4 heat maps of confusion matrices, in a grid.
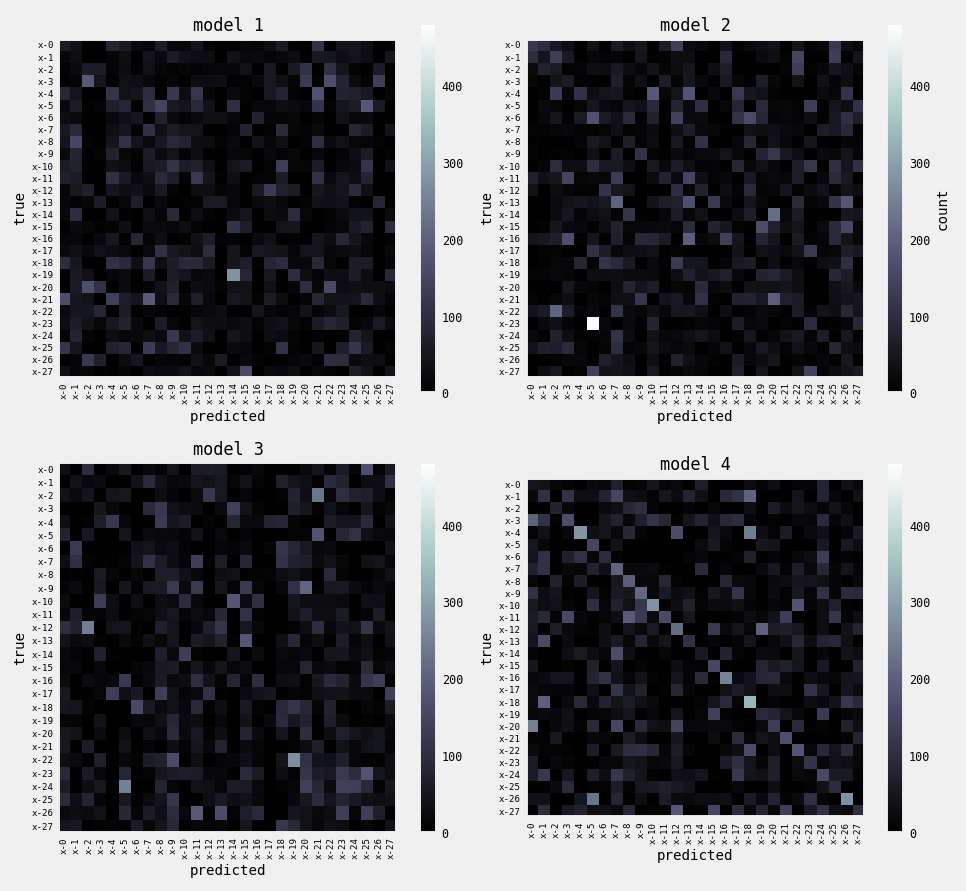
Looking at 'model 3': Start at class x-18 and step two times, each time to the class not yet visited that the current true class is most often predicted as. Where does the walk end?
x-1
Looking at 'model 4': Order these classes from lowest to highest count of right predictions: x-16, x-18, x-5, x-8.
x-5, x-8, x-16, x-18
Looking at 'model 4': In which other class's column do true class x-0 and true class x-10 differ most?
x-22
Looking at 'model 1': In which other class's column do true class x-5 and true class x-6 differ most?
x-25
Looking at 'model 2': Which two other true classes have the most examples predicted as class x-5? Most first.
x-23, x-6
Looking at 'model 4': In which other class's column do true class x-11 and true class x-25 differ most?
x-8
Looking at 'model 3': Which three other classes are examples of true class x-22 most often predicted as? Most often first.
x-19, x-9, x-20
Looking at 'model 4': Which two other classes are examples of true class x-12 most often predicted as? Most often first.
x-19, x-15
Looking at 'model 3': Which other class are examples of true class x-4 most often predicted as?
x-8
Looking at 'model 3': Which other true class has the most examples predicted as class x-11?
x-26
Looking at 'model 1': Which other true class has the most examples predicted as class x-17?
x-12
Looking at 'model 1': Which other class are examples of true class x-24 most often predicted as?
x-9
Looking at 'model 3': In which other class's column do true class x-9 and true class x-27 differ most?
x-20
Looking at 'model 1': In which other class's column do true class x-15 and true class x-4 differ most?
x-21
